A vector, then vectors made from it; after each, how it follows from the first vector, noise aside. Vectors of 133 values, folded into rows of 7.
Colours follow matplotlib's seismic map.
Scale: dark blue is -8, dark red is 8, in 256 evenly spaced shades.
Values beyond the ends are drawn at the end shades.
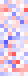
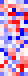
reversed, scaled up.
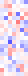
reversed, partly zeroed.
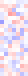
reversed, shrunk.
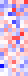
reversed, negated.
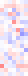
reversed, shrunk.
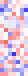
negated.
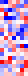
wrapped around, negated, scaled up.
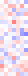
reversed, shrunk.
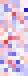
negated.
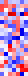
reversed, scaled up.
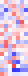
negated.
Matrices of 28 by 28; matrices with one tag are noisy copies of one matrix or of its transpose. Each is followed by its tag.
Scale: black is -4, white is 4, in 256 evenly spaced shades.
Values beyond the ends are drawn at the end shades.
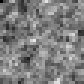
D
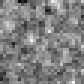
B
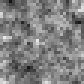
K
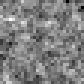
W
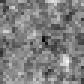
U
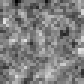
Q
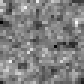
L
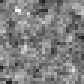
W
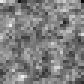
L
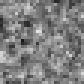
B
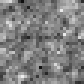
L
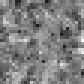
Q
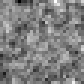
B
